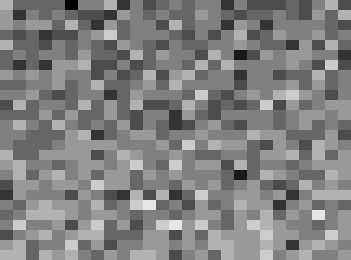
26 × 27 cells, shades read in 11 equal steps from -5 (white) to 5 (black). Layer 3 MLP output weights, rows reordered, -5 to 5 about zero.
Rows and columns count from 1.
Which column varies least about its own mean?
3
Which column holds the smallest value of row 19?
8
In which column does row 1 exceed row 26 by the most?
6
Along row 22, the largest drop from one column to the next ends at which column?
25
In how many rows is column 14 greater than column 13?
12
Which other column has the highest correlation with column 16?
20
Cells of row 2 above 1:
6
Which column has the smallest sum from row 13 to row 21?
26
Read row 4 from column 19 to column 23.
-2 2 1 -1 0
